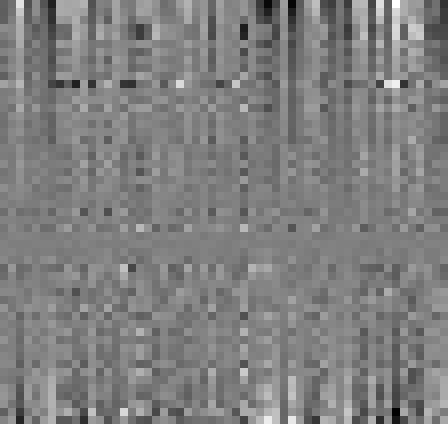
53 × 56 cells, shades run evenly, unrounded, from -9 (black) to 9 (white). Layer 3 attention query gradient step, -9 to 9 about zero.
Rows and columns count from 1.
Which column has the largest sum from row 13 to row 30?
50
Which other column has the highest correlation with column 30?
23
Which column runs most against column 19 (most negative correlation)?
41
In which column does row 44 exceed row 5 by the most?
31
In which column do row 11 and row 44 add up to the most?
49
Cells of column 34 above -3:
47
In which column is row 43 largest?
34
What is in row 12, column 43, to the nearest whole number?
0
